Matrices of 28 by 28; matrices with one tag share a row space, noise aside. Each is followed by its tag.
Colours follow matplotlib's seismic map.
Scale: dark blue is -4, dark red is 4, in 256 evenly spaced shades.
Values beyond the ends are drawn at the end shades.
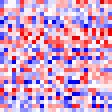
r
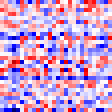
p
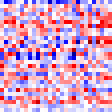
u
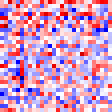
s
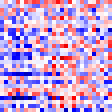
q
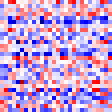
s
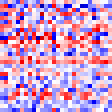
s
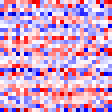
q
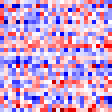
q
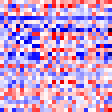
q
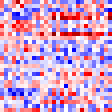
q
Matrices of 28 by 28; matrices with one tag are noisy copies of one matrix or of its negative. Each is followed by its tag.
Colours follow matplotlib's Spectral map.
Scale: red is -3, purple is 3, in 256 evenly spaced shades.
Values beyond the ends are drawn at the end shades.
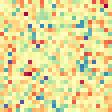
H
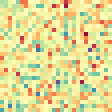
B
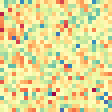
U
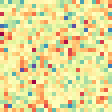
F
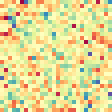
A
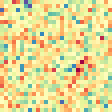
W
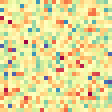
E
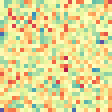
A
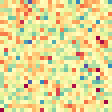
A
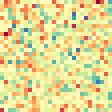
A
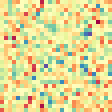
H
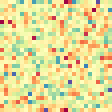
E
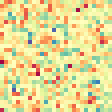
A
